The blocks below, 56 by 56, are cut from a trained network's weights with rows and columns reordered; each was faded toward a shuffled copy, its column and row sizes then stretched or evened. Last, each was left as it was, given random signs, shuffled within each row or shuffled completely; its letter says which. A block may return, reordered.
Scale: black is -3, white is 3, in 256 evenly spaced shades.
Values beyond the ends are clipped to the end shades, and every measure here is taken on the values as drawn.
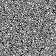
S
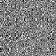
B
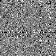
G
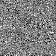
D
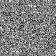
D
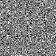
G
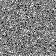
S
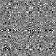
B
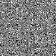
G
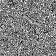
S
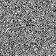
D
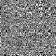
B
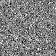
S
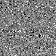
D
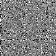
G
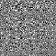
B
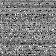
D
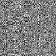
B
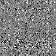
G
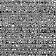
B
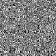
B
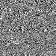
D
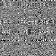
B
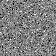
S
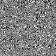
G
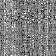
B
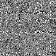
G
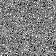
S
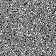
S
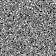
S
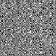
B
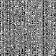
B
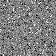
S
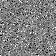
S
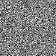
G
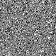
D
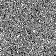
S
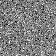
S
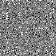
G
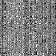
B
